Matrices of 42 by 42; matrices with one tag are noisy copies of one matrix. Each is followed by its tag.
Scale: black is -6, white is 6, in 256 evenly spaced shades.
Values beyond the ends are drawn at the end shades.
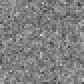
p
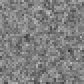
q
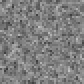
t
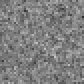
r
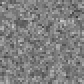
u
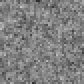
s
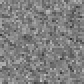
q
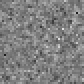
r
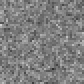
p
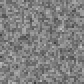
q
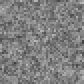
t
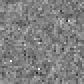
u
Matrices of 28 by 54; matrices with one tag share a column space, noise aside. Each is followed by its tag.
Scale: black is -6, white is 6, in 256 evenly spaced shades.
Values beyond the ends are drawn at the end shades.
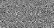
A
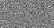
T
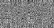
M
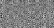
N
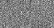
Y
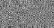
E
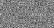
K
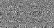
A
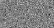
K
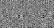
N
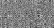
N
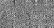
N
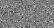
A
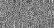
Y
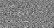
A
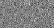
K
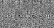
N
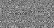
A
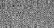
E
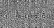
N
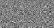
A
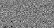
A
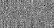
Y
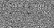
T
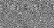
T
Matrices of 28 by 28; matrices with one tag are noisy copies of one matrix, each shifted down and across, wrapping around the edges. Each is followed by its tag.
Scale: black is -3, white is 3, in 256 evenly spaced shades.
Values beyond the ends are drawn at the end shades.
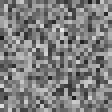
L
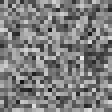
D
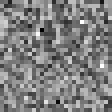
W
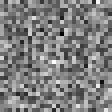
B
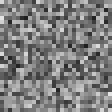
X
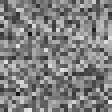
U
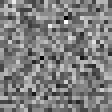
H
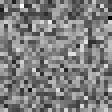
X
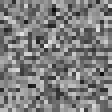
H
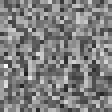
W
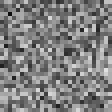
U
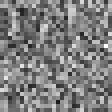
W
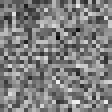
D
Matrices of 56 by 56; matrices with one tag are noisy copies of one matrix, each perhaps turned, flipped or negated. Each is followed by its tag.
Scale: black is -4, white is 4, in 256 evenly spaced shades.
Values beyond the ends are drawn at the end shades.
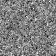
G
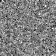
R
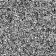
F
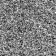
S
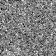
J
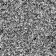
J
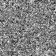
J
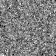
R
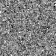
G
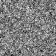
G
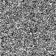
S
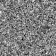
G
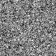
F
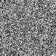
R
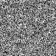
S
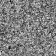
F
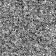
F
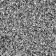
J
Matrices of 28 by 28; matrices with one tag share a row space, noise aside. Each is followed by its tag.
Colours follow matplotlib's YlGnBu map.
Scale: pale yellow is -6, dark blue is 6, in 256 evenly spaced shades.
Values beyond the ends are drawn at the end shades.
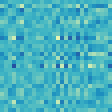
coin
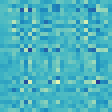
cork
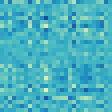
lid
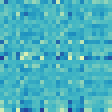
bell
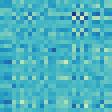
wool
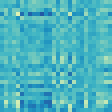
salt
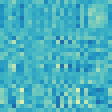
coin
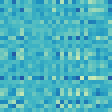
coin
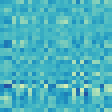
wool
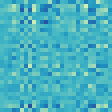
cork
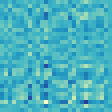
lid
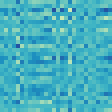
salt
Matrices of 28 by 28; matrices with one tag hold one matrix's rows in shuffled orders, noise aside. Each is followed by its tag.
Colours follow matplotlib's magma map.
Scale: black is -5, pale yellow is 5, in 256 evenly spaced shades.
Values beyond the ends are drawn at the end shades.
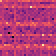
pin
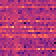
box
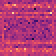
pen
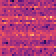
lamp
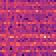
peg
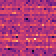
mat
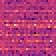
pen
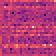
lamp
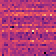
lamp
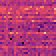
peg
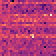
lamp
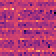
box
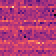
box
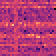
box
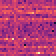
box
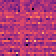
mat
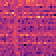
box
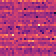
box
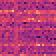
box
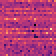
pen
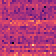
lamp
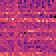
box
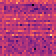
pen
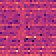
mat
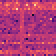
mat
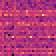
pin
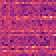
lamp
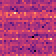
pen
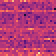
box
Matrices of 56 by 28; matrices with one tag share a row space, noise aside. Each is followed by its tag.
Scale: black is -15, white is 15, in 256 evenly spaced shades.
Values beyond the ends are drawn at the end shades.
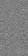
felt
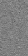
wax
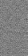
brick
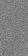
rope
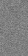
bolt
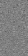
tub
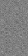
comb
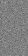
rope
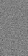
bolt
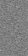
wax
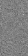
rope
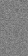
comb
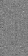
bolt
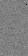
bolt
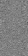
tub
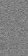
felt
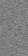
wax
